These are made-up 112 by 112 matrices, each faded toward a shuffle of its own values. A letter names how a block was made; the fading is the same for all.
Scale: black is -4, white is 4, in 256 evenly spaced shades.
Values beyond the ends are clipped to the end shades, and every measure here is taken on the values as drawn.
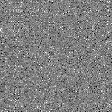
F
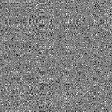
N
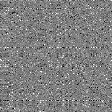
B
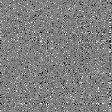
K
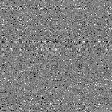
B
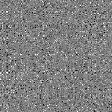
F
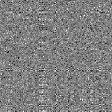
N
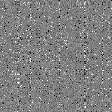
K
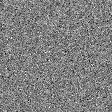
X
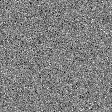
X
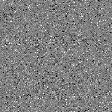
F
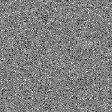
F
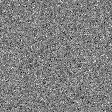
X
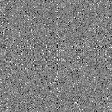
F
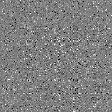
K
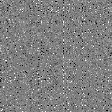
K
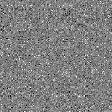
F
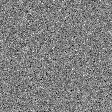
X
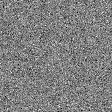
X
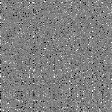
K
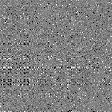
B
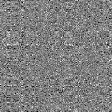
N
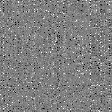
K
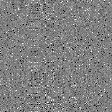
K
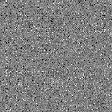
F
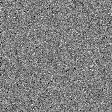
X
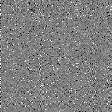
K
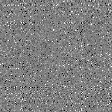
K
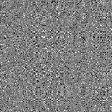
N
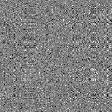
N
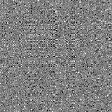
B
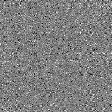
F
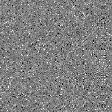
F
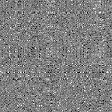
B
